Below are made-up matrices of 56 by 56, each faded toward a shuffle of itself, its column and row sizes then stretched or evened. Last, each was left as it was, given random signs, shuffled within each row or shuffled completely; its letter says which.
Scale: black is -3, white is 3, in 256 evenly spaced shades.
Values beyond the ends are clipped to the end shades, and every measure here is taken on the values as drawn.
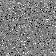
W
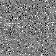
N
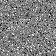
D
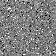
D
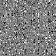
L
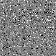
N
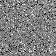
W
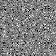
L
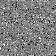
W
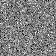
D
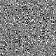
L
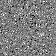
D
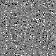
L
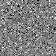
N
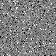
D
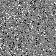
D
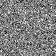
D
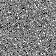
D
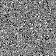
W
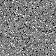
D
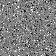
D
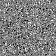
W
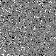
N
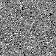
N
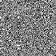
L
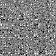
L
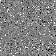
N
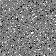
D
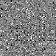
L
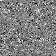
W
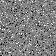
D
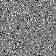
W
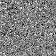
W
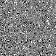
N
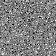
W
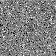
D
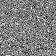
D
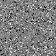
L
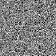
L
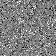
D
